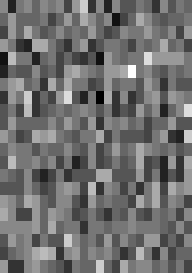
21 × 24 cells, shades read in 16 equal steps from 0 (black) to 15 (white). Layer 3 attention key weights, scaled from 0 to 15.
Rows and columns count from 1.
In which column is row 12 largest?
18
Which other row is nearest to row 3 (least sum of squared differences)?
12
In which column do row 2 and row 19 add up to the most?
9
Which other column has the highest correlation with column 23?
19
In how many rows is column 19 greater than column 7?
10
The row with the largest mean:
6
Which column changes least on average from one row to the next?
8
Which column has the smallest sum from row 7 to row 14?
21
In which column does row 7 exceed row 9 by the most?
3
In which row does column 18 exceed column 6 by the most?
14
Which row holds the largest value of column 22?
15
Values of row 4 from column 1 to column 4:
9 7 3 2
